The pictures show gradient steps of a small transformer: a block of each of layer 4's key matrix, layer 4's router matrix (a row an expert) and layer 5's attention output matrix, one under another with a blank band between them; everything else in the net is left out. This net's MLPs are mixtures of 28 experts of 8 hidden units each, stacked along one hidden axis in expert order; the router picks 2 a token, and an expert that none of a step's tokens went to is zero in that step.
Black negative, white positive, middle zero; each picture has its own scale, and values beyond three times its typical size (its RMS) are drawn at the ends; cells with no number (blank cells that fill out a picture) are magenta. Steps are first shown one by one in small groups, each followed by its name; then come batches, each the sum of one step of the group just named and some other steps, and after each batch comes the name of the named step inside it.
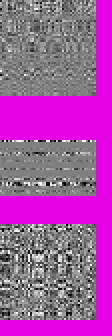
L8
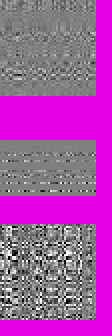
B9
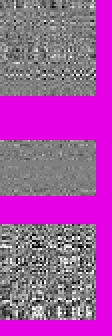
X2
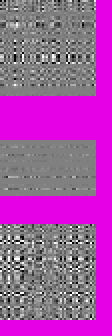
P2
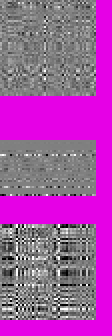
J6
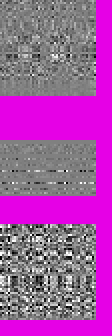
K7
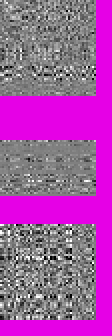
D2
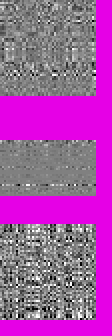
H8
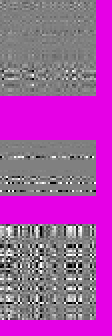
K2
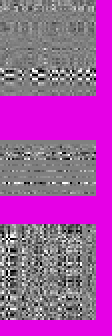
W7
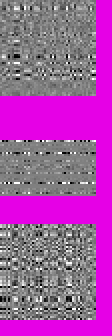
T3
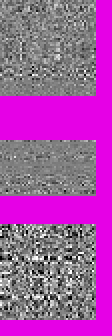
D2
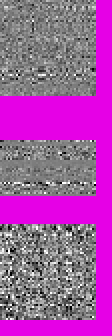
W7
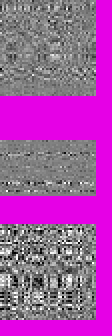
K7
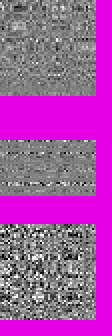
P2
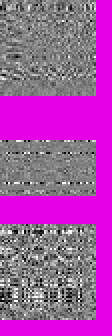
T3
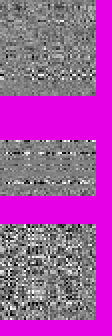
W7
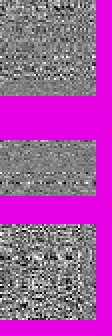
D2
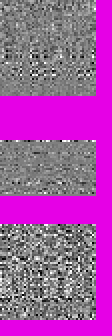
P2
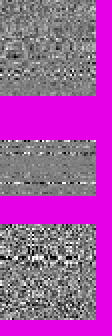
T3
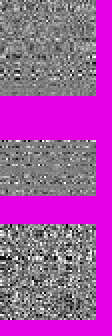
T3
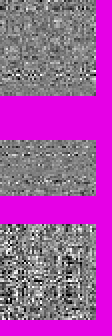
H8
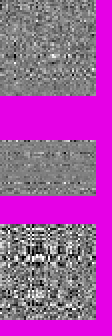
P2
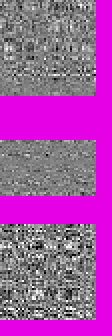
X2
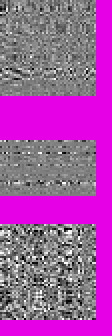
P2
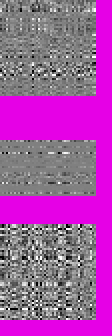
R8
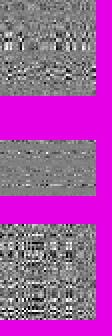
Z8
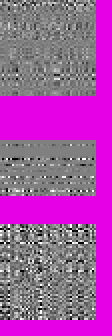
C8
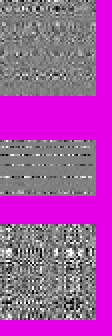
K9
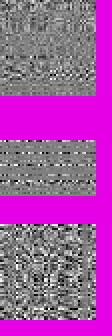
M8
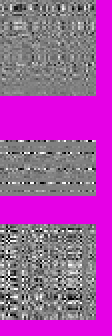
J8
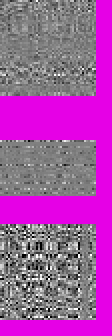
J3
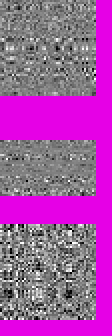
C8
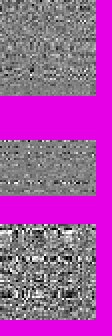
M8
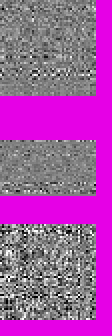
R8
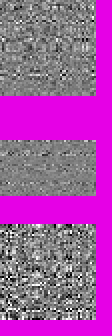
J8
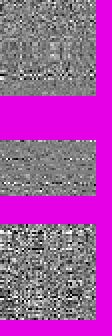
C8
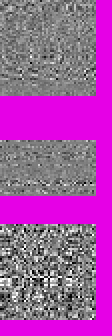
M8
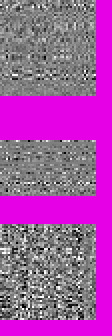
C8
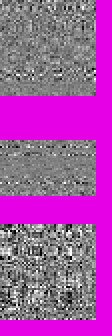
K9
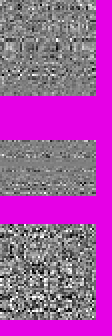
Z8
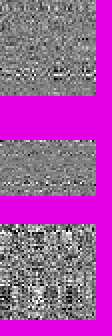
J3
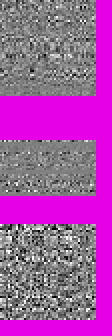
M8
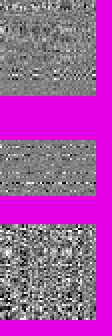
C8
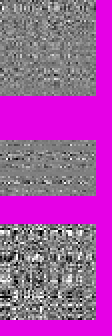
C8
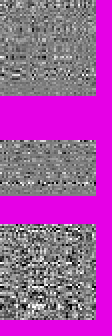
M8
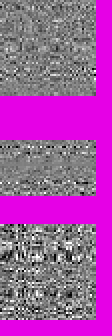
Z8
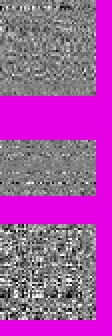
Z8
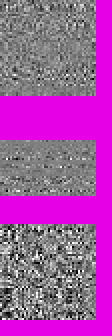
C8
